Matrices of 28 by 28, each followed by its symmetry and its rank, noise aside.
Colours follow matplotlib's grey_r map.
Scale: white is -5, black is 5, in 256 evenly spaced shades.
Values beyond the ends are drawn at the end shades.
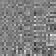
no symmetry, rank three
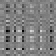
no symmetry, rank one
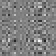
no symmetry, rank two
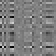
no symmetry, rank one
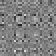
no symmetry, rank three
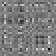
symmetric, rank three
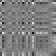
symmetric, rank one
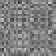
antisymmetric, rank two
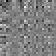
no symmetry, rank three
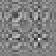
symmetric, rank two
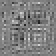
symmetric, rank three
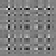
symmetric, rank one
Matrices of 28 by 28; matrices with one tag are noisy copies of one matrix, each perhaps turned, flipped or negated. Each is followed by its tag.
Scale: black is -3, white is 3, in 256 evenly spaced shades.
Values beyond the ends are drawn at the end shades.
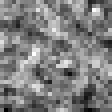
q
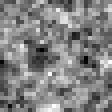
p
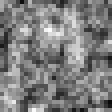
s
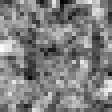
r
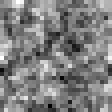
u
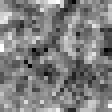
u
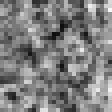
q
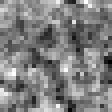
u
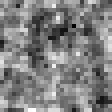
s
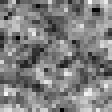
q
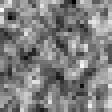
q
